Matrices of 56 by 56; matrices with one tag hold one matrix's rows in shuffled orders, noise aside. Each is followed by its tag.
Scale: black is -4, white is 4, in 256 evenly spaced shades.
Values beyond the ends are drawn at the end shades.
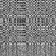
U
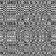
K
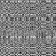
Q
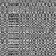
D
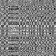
D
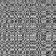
Q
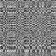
K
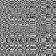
Q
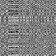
D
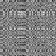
U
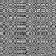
U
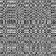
K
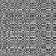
Q
